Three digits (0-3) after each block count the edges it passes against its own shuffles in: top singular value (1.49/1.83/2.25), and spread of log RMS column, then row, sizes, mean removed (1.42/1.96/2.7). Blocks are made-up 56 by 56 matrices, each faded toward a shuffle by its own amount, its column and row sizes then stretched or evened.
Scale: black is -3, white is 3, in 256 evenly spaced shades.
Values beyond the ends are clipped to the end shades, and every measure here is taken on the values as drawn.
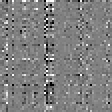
3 3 2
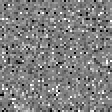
0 0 2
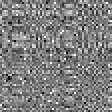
3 0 0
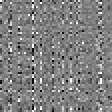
3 3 1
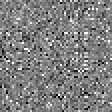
2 0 1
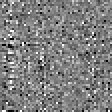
1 2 1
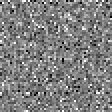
1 0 0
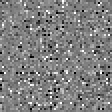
0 1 2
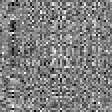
3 2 0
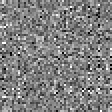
0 2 1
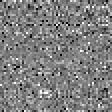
2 0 1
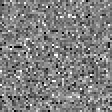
0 0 1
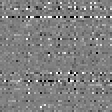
3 1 3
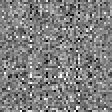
2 2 2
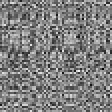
3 0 2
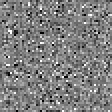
1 2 1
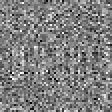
2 0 1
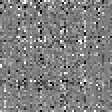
0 3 2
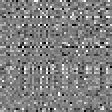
3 1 3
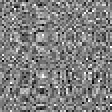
3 1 0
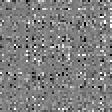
0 3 3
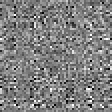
3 2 2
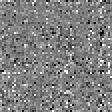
0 2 2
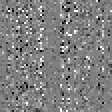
0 3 1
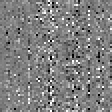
1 3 0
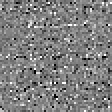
0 1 2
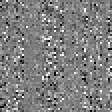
0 3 0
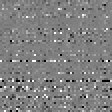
1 1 3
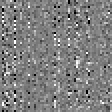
1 3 1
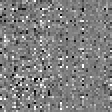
0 3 2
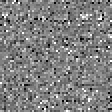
0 0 1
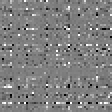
2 2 3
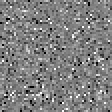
1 0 1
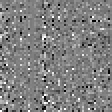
0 3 1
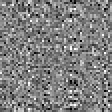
2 2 1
